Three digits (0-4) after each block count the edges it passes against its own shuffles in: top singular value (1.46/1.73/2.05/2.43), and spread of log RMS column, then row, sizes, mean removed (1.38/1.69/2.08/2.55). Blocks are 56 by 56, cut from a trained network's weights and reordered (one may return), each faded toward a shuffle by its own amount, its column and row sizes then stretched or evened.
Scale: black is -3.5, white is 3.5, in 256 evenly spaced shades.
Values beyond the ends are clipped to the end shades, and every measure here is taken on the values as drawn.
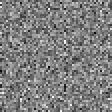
1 3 0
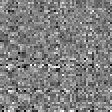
2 2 4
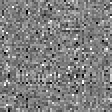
2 3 0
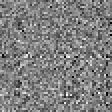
2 1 2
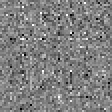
0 3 2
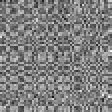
4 0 0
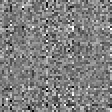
1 4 3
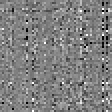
2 4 2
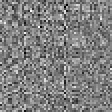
3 3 0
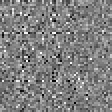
3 2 1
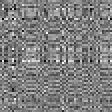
4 2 4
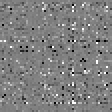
1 3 3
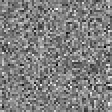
2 2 0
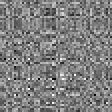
4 2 4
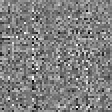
1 4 4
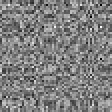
4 1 2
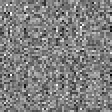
2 3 0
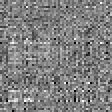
3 2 3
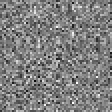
3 3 1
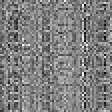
4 4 0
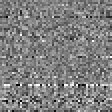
3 1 4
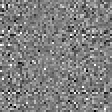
3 3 1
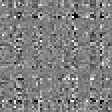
3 4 4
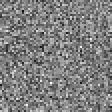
1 2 0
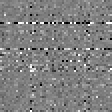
3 2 4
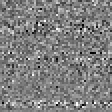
0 1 4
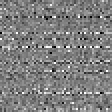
4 1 4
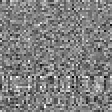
3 2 3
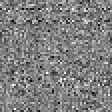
1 0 3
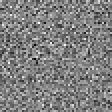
2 0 2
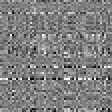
3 2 4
